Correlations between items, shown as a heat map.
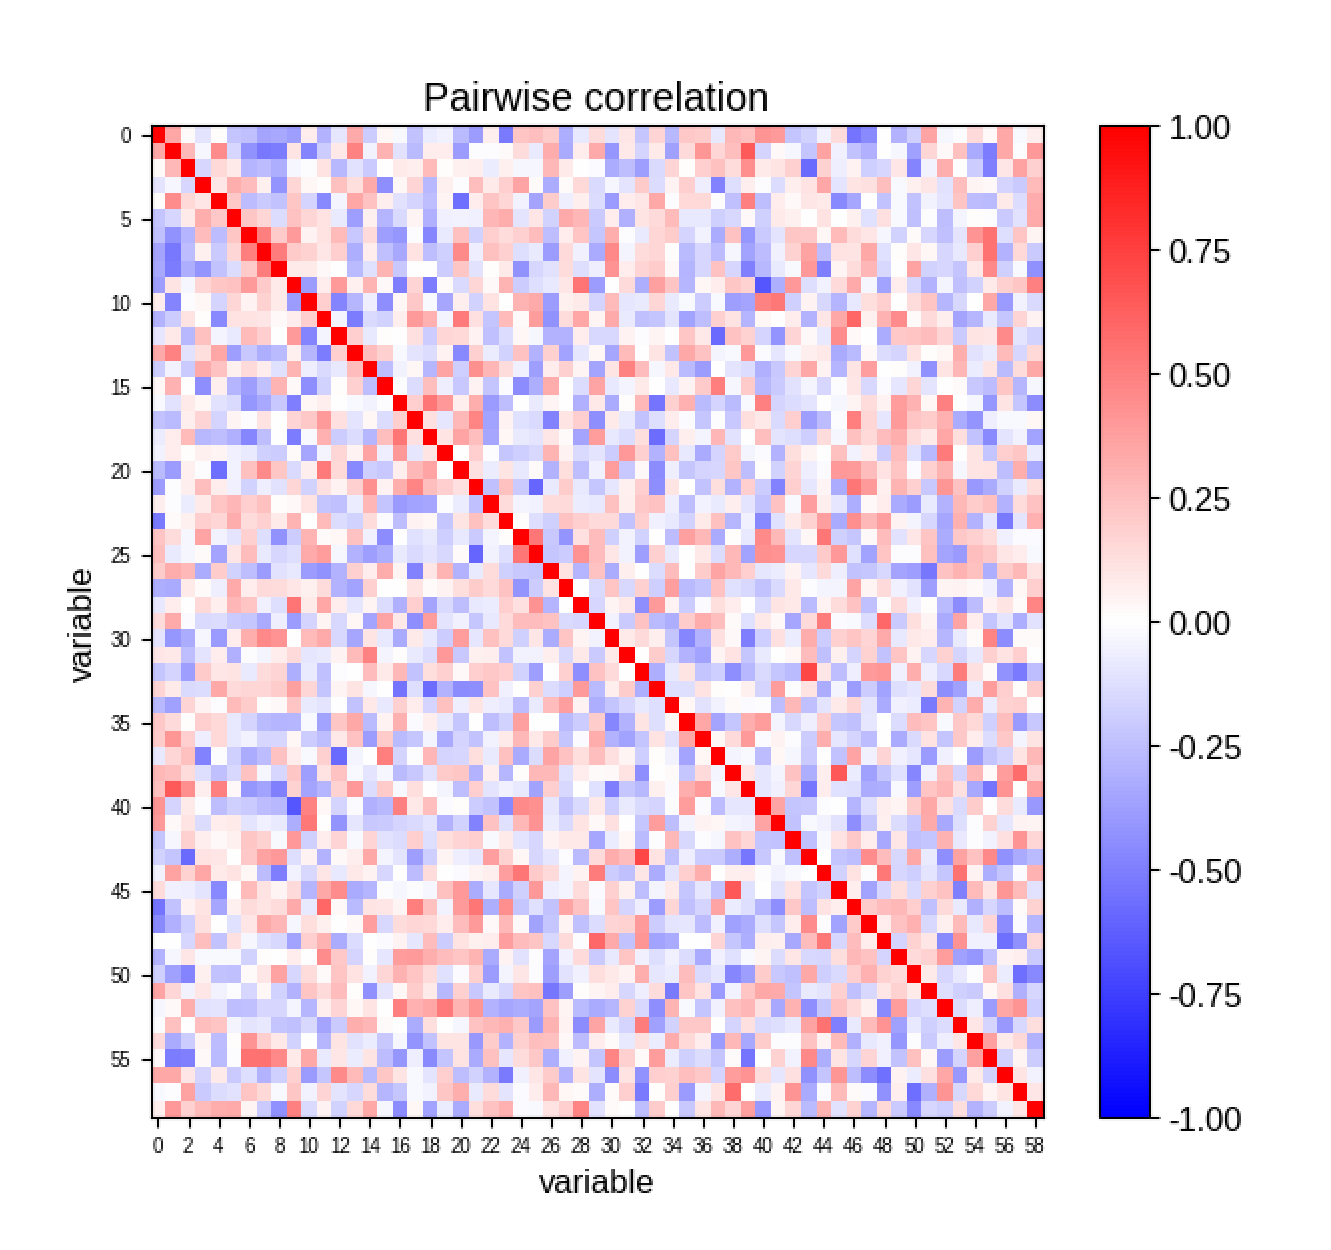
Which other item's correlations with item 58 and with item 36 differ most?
14
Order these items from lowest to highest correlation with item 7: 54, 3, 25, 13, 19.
13, 19, 25, 3, 54
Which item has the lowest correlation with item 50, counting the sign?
57
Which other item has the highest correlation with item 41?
10
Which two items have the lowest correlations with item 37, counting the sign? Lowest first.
12, 3
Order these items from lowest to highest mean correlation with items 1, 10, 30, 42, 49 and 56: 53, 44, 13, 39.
53, 44, 13, 39
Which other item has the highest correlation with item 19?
52
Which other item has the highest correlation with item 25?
24
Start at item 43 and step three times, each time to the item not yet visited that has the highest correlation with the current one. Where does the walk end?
44
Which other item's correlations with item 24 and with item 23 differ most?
40
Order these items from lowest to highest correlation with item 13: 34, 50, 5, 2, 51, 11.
11, 5, 34, 2, 51, 50
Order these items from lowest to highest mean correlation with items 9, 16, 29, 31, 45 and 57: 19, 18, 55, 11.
55, 18, 11, 19
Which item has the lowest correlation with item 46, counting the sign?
0
